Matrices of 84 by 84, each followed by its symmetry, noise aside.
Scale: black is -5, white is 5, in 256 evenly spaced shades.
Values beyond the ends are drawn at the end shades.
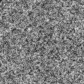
symmetric.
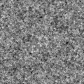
symmetric across the other diagonal.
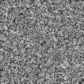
symmetric.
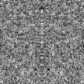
mirrored left to right.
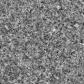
symmetric across the other diagonal.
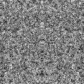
mirrored left to right.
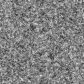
same after a half turn.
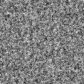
same after a half turn.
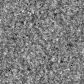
same after a half turn.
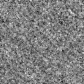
symmetric across the other diagonal.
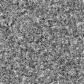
symmetric.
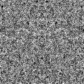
mirrored left to right.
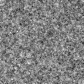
symmetric across the other diagonal.
